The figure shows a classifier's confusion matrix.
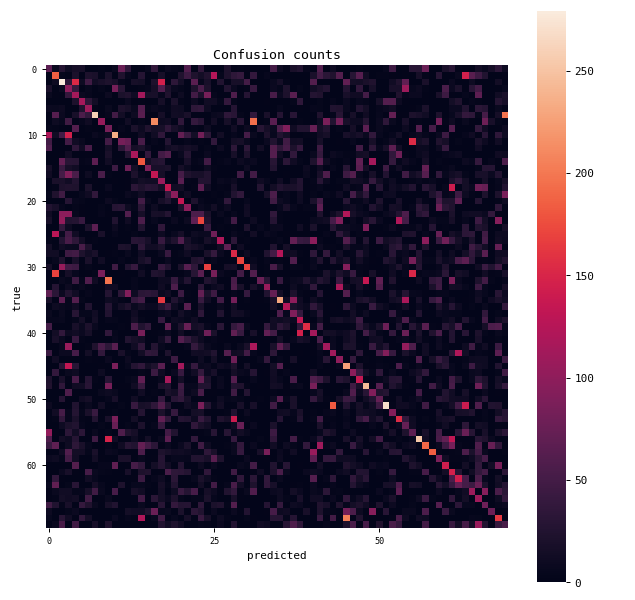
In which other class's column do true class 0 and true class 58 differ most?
40
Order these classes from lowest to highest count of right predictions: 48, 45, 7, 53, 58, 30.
53, 30, 58, 45, 48, 7
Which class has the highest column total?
14
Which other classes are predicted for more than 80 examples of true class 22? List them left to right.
2, 3, 45
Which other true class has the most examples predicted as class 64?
1
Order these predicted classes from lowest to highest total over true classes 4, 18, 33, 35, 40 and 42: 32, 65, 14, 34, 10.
32, 10, 34, 65, 14
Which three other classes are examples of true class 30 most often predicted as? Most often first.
24, 2, 45
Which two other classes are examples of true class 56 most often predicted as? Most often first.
9, 61
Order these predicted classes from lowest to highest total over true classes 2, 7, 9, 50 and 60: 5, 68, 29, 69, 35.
29, 5, 68, 35, 69
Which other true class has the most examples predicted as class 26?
35
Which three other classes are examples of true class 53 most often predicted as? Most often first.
28, 10, 17
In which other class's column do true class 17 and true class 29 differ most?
55
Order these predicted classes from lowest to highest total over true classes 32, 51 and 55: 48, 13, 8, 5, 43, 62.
8, 5, 13, 62, 48, 43
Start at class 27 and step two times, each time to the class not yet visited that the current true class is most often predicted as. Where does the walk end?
45
